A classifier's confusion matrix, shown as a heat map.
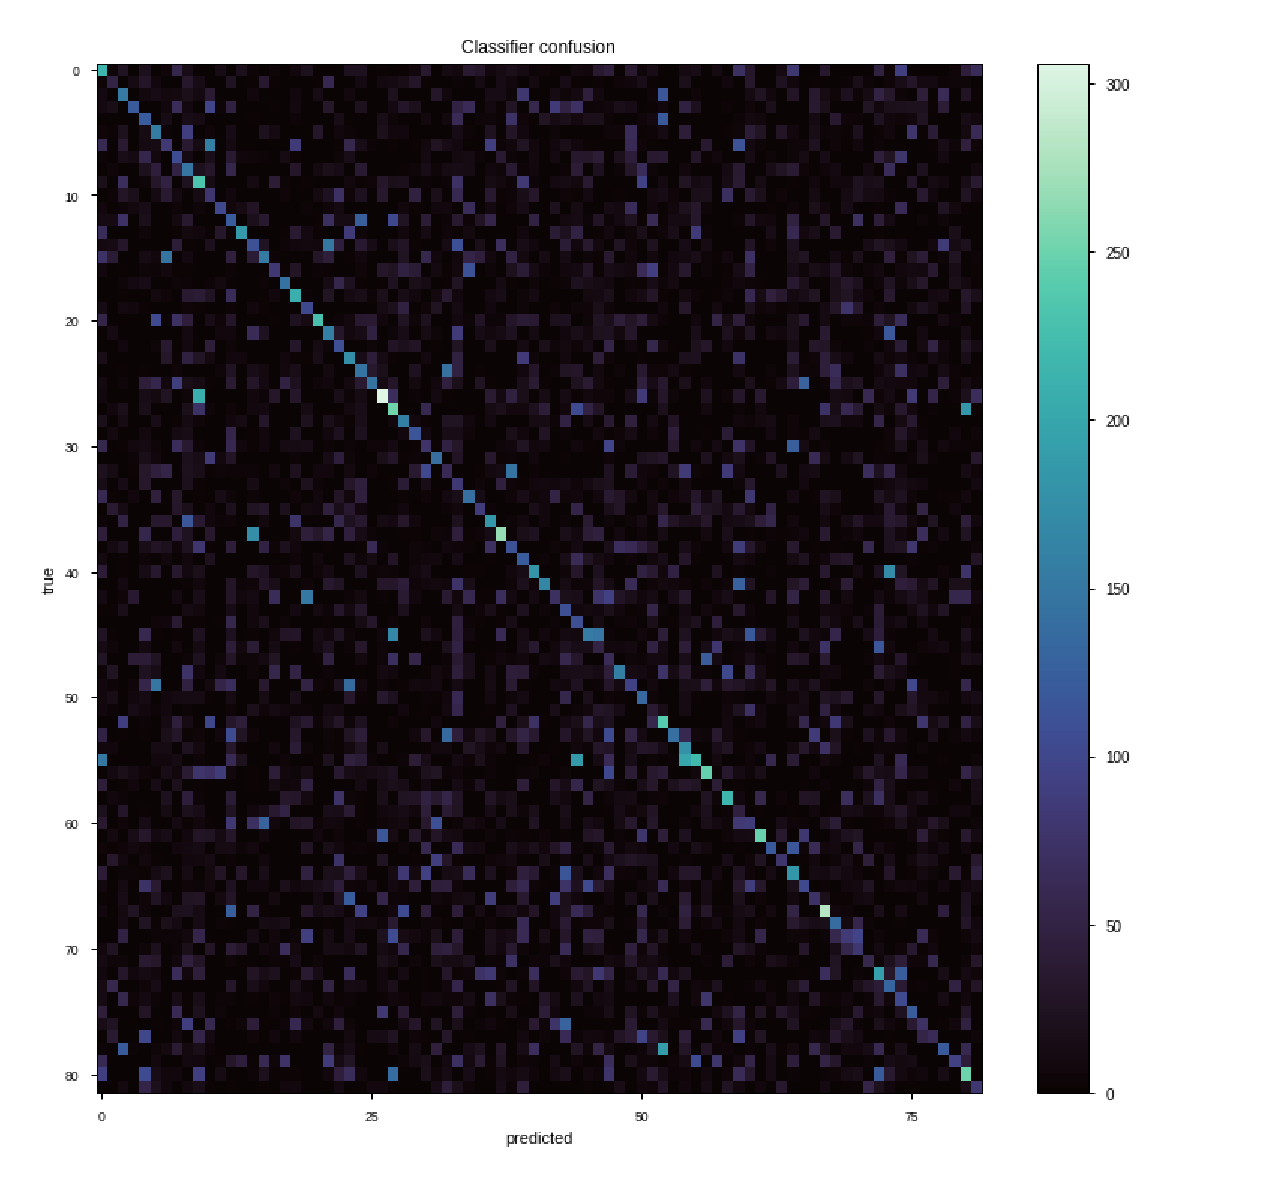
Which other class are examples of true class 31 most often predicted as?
10
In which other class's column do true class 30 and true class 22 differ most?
64
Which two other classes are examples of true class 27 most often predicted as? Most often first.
80, 44
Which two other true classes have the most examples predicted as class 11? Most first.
56, 49
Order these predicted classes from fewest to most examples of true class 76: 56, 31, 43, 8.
31, 56, 8, 43
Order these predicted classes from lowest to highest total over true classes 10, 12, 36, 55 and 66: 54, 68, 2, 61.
68, 61, 2, 54
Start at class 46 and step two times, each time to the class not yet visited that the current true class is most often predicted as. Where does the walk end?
74
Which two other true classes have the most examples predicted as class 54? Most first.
55, 32
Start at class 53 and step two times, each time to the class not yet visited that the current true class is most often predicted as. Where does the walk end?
38
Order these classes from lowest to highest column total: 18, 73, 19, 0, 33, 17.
17, 19, 18, 73, 0, 33
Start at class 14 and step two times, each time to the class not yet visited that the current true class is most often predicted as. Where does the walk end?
73
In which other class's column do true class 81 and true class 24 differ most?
32
